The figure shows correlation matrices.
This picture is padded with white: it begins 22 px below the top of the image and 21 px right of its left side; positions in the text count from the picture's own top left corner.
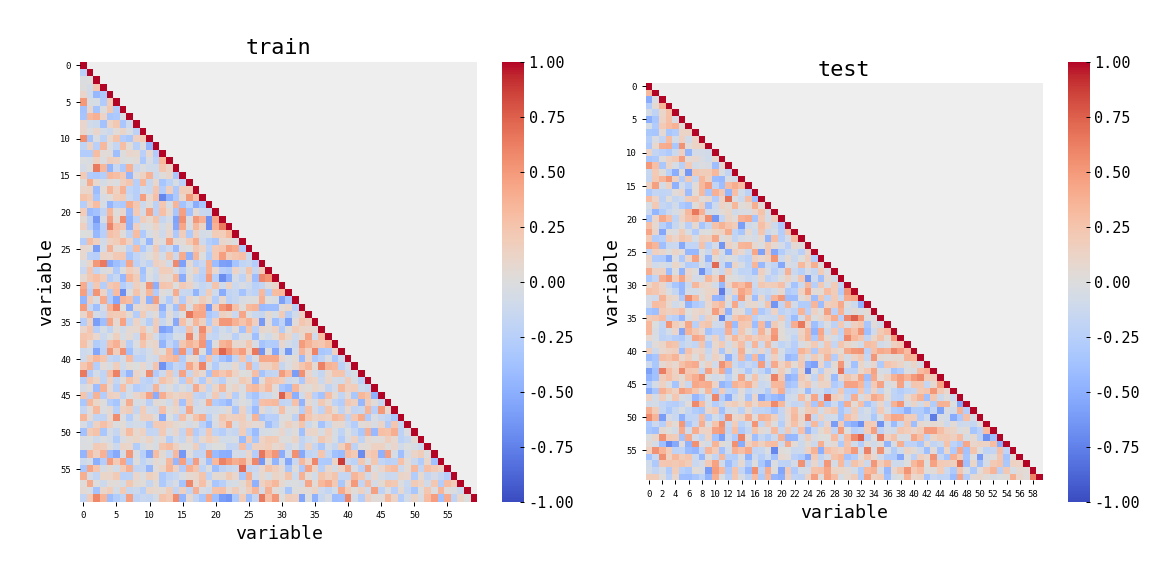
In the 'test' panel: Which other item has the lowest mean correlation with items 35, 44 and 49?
11
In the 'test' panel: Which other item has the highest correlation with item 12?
17
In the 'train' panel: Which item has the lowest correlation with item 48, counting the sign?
12
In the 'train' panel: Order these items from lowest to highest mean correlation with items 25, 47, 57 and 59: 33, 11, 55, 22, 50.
33, 22, 11, 50, 55
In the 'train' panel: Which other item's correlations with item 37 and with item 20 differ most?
16
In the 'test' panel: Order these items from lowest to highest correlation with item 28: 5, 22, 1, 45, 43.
5, 45, 22, 43, 1
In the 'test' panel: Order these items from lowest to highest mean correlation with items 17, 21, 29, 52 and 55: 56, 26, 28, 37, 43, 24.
24, 26, 37, 56, 28, 43
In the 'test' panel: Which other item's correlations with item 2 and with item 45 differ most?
56
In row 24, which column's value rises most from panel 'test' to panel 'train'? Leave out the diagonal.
43
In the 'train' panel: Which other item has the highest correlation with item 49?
22
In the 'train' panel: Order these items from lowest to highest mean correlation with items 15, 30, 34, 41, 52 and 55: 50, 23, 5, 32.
32, 23, 50, 5
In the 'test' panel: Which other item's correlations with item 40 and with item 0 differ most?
44
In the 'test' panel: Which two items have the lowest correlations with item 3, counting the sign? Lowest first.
54, 26
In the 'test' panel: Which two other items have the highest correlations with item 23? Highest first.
36, 57
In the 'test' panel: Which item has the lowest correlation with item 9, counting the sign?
58
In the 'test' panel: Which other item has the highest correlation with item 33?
55
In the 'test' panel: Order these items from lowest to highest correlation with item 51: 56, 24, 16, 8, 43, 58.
24, 56, 43, 58, 8, 16
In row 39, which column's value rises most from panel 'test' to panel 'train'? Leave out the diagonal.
54
